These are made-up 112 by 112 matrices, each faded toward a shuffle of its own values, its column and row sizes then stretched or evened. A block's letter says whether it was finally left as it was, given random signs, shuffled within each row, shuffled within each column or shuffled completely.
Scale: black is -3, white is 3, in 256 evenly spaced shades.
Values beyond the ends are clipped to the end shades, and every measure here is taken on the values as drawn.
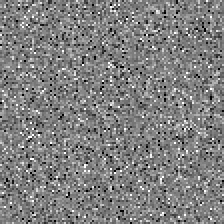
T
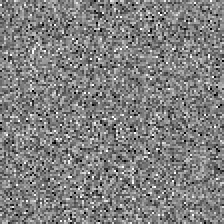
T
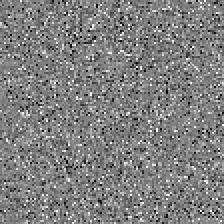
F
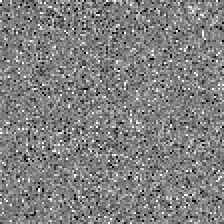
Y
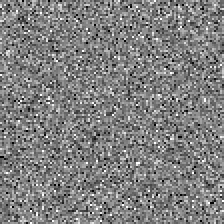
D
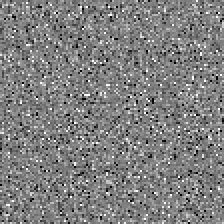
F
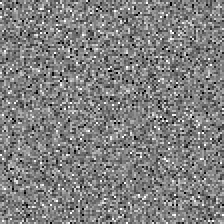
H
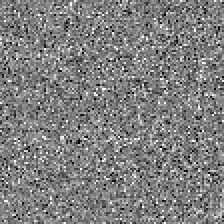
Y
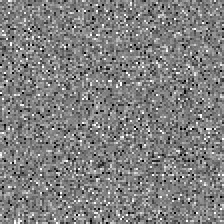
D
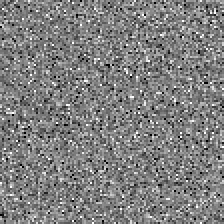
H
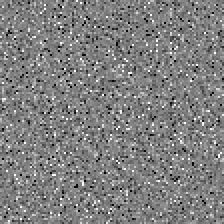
T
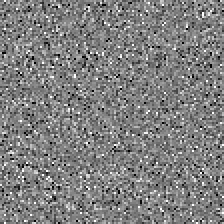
F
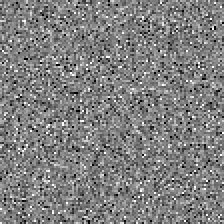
H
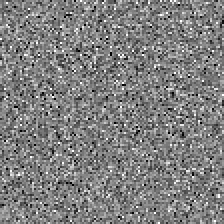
D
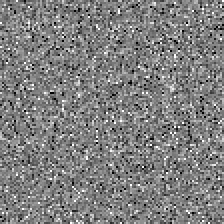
Y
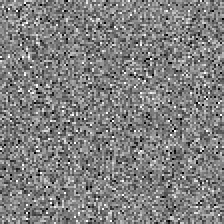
Y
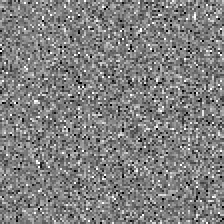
T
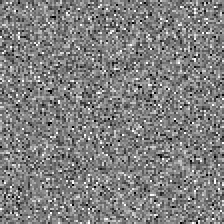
T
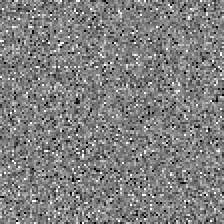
Y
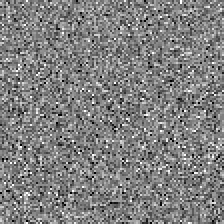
Y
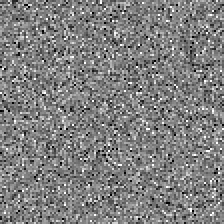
T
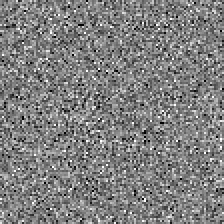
Y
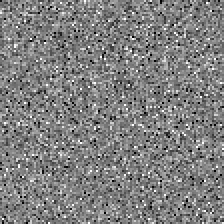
H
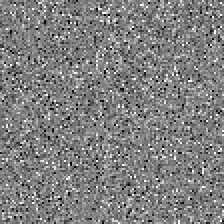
T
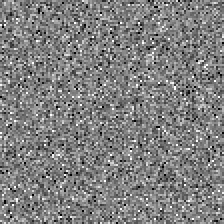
H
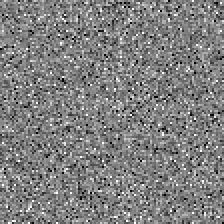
H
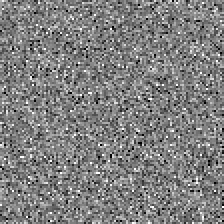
D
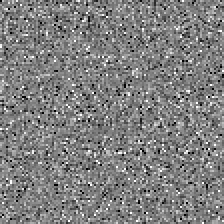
F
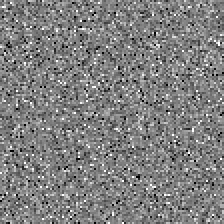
D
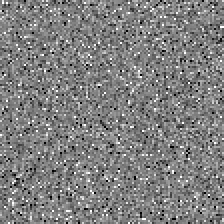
H
